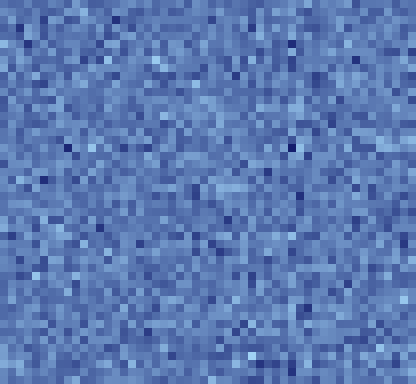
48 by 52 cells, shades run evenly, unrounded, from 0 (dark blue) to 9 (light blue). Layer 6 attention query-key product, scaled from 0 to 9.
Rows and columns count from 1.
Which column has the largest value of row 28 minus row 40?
6
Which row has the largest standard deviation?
19
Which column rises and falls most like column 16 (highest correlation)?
46
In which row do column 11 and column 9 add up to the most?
2
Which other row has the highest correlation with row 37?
26
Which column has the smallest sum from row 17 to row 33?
25
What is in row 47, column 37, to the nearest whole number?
1
